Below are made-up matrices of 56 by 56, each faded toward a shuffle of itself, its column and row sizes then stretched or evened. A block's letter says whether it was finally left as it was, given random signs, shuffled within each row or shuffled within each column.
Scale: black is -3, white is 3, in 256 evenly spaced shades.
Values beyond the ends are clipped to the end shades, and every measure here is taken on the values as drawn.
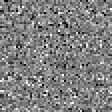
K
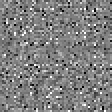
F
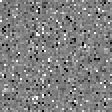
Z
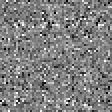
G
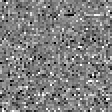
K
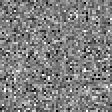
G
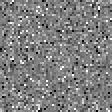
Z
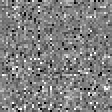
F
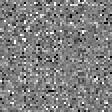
F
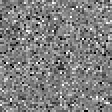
K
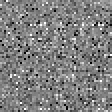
K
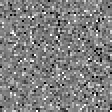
Z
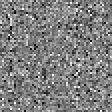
Z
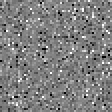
Z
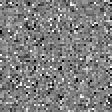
G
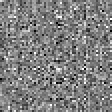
F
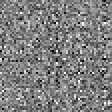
F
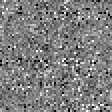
G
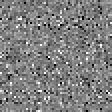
F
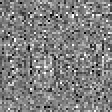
F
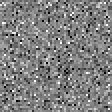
Z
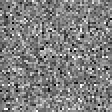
K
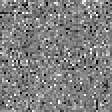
F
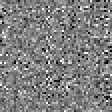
F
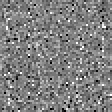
Z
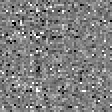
F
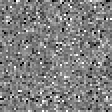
K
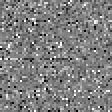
K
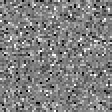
K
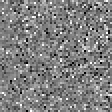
Z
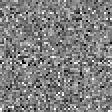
K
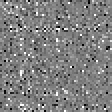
F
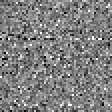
K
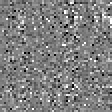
F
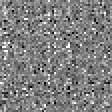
F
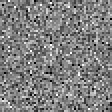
Z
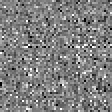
F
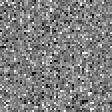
Z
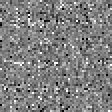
G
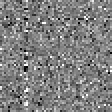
F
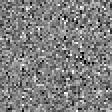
Z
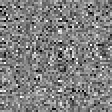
F
